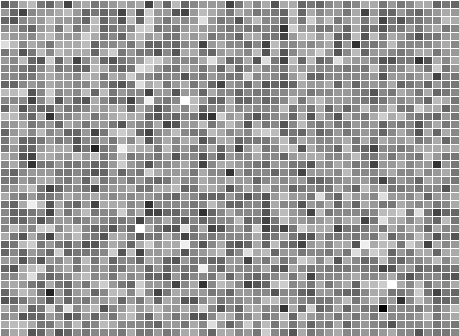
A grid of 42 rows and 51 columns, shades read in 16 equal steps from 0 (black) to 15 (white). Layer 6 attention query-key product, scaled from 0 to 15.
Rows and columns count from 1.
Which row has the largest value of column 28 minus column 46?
32
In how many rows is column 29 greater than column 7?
16
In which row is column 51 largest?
39
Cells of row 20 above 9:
12
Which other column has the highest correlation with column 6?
35
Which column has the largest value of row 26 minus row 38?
45
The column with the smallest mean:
30
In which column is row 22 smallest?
26
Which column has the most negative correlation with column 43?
23
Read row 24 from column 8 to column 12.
8 8 7 4 8
